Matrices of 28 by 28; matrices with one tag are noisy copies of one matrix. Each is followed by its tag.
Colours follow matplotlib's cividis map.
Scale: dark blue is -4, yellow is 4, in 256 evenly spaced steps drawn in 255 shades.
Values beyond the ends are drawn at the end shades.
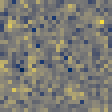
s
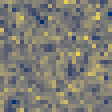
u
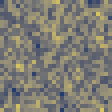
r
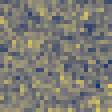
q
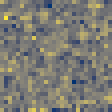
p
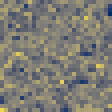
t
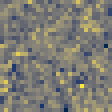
t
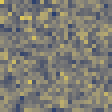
p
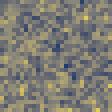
q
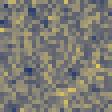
u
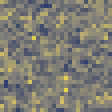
p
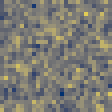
r
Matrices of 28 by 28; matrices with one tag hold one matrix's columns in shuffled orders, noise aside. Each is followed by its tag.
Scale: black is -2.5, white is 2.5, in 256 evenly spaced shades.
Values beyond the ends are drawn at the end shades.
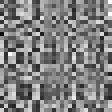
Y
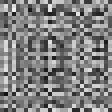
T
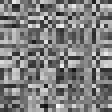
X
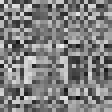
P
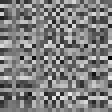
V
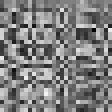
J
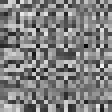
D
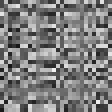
D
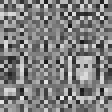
P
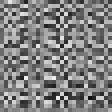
V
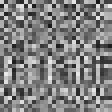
P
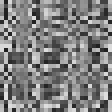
Y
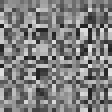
J
